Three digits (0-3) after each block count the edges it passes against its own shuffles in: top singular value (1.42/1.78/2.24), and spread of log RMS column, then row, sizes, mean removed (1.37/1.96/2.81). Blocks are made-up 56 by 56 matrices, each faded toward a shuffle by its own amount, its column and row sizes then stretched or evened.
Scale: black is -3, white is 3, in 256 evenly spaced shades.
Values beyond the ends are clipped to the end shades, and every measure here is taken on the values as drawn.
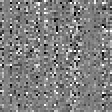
1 3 2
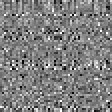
3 1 2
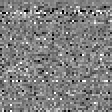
0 0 3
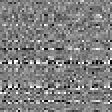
3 1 3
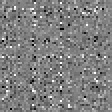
0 2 2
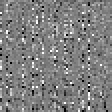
2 3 0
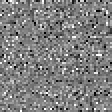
0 0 2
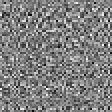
3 0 2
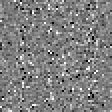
0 2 0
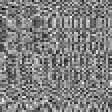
3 0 0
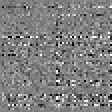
0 2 3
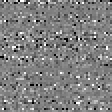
0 0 3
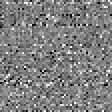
1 0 2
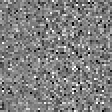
0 2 0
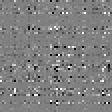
1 2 3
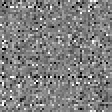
0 2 2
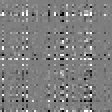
3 3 3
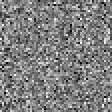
1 1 0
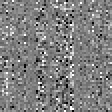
0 3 0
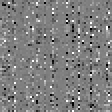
1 3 0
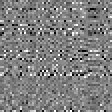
3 0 3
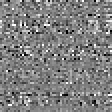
1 1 3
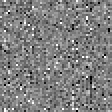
0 2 0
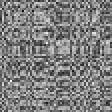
3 1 0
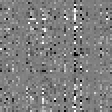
2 3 2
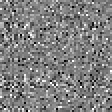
2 0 1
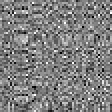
3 1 1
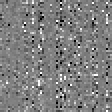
0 3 0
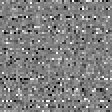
1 0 3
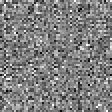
2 2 0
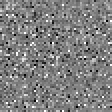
0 1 2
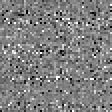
0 1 2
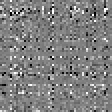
0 3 3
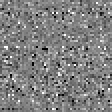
0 1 2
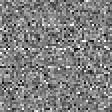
1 0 2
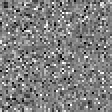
1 1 0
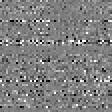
2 1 3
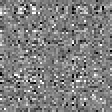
2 2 2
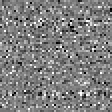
2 0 2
